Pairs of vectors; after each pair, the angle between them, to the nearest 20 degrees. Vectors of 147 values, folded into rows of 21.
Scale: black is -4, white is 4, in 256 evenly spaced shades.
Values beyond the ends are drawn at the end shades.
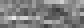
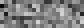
120 degrees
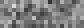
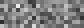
100 degrees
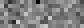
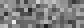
120 degrees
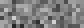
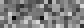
120 degrees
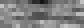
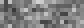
120 degrees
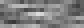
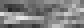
120 degrees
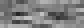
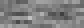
20 degrees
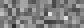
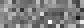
100 degrees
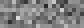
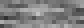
80 degrees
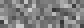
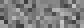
160 degrees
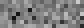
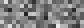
80 degrees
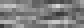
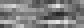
20 degrees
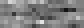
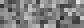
100 degrees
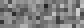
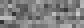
40 degrees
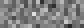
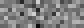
60 degrees
